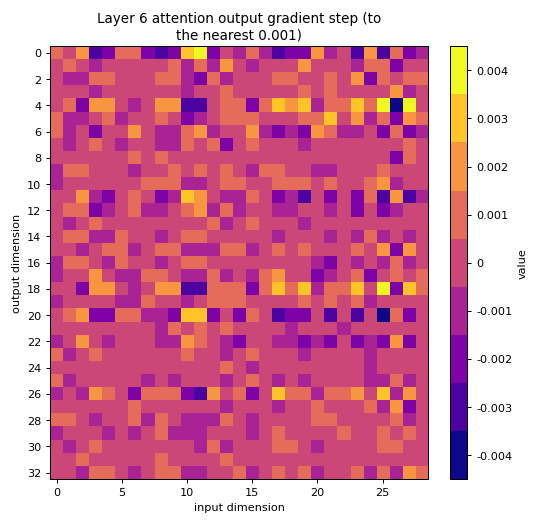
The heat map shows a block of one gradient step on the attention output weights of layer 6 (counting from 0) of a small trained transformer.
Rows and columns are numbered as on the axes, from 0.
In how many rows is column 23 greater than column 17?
6
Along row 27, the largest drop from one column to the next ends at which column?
27
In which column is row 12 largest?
11
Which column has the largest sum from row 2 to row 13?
21
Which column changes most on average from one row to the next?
25
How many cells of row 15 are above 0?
11
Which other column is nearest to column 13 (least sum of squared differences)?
1
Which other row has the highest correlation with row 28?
3
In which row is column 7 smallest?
0
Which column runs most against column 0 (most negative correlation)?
7
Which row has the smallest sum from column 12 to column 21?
20
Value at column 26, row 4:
-0.004
